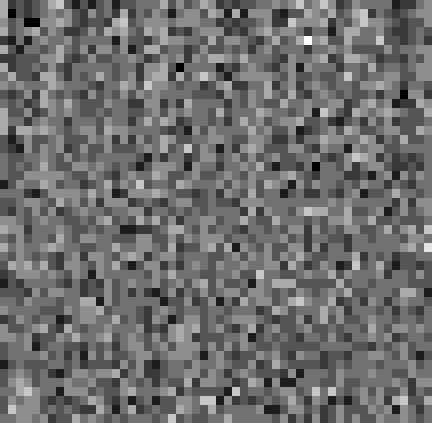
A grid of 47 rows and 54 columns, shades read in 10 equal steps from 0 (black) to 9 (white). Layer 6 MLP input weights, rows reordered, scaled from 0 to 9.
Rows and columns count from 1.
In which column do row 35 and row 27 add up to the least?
44
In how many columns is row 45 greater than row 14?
19
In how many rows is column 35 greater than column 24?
16
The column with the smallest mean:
50
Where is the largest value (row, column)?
5, 39
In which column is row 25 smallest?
23
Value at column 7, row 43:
4
